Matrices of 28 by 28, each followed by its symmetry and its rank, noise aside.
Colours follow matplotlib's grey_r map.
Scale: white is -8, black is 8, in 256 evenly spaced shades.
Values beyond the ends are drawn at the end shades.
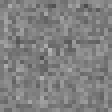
no symmetry, rank six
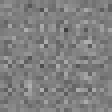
no symmetry, rank four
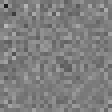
symmetric, rank six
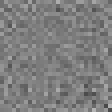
no symmetry, rank four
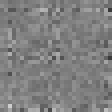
no symmetry, rank three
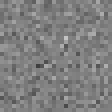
antisymmetric, rank six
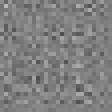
no symmetry, rank three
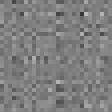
no symmetry, rank three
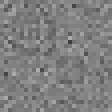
symmetric, rank six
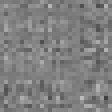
no symmetry, rank three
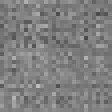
antisymmetric, rank four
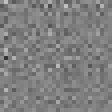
no symmetry, rank three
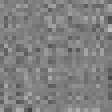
antisymmetric, rank four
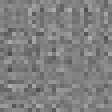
antisymmetric, rank four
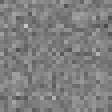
symmetric, rank four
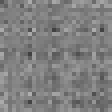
symmetric, rank three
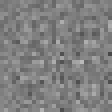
no symmetry, rank four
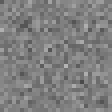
symmetric, rank six
